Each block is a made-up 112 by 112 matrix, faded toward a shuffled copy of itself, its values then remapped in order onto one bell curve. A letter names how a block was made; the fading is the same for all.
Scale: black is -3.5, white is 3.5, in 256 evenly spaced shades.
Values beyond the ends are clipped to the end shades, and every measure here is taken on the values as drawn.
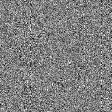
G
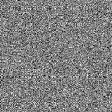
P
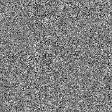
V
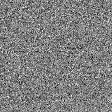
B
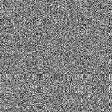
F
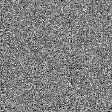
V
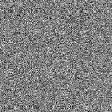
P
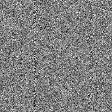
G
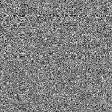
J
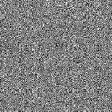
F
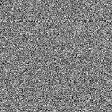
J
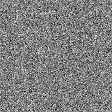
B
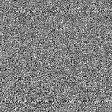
J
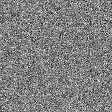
B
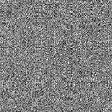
F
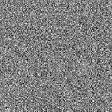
F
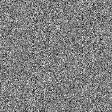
G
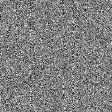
G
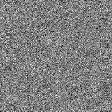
P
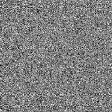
J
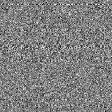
J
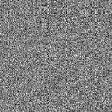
F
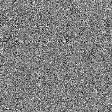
V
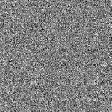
P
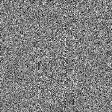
G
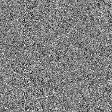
V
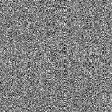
F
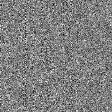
G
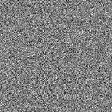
P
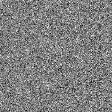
G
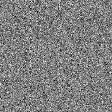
G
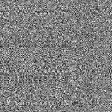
P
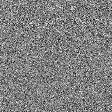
B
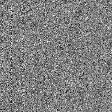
G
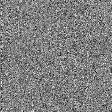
G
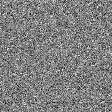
B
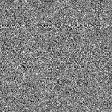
J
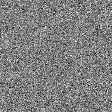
B
